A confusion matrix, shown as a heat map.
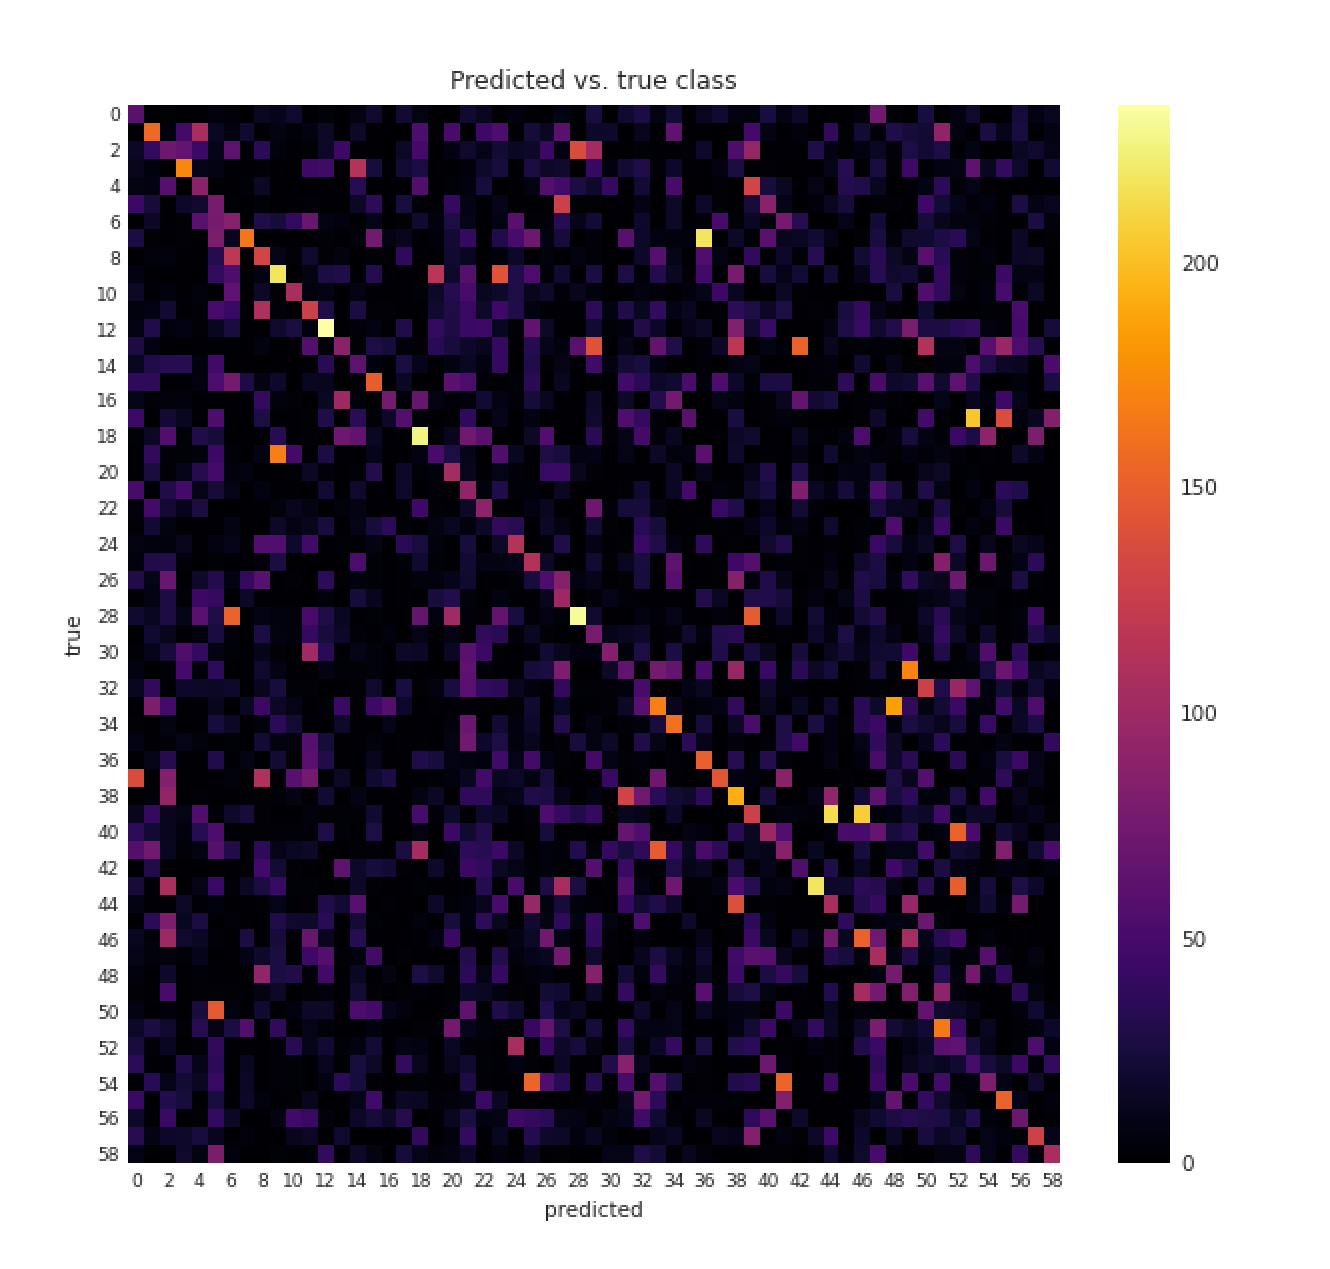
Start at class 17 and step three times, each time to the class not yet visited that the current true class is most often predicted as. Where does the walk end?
49
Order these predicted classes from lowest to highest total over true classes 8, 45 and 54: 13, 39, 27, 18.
18, 13, 27, 39
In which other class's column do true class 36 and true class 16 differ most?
13
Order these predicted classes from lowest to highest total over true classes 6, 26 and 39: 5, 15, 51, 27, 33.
33, 15, 51, 5, 27
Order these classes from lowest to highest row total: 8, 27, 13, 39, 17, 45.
27, 45, 8, 17, 39, 13
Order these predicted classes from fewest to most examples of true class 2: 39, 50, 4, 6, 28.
50, 4, 6, 39, 28
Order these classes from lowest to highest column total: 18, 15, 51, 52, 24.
24, 15, 18, 52, 51
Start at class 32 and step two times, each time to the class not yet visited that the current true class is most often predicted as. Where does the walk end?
5
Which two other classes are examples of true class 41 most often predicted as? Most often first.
33, 18
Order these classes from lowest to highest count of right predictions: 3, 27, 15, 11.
27, 11, 15, 3
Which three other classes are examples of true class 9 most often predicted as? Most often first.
23, 19, 38
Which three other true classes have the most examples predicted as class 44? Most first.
39, 38, 46
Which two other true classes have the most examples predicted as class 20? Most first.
28, 51
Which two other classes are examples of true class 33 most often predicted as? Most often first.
48, 1
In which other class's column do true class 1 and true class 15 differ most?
4
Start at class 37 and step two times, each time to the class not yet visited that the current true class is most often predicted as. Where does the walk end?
47
